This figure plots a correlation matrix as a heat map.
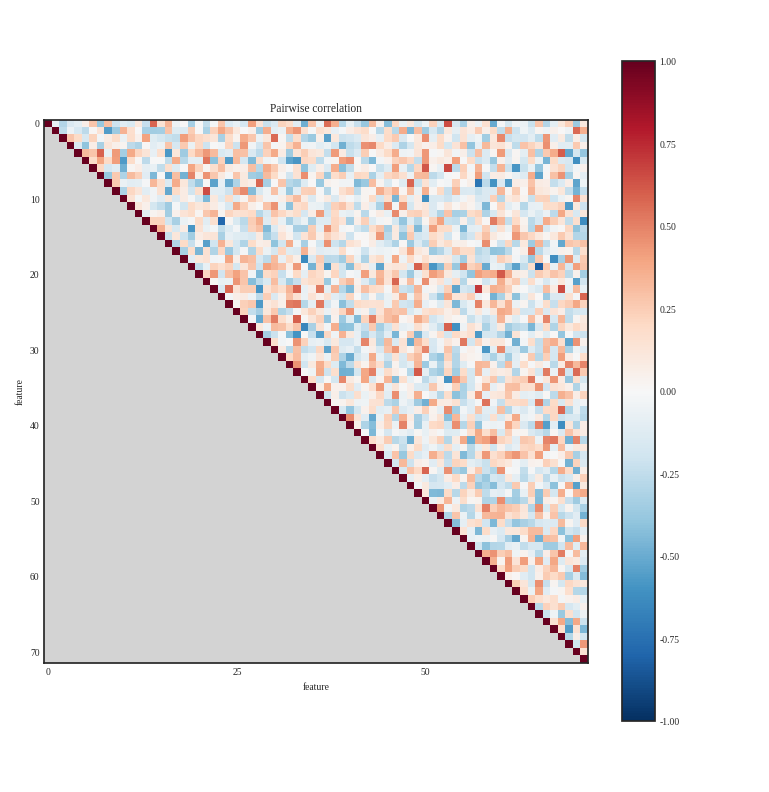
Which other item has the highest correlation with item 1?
70
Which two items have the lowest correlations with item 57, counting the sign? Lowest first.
8, 28
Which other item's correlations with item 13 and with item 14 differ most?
0
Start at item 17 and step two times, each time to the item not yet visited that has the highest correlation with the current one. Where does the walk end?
34
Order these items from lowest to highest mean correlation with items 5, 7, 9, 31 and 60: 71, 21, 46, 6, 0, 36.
71, 0, 36, 6, 46, 21
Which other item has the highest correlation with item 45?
11
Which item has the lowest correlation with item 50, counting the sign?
10
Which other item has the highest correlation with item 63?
58
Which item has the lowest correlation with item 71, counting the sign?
13
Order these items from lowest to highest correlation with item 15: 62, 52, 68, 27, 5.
27, 5, 52, 68, 62
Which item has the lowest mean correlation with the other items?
28
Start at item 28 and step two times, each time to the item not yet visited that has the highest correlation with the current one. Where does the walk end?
48
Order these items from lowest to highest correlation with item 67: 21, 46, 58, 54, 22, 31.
46, 31, 21, 22, 54, 58
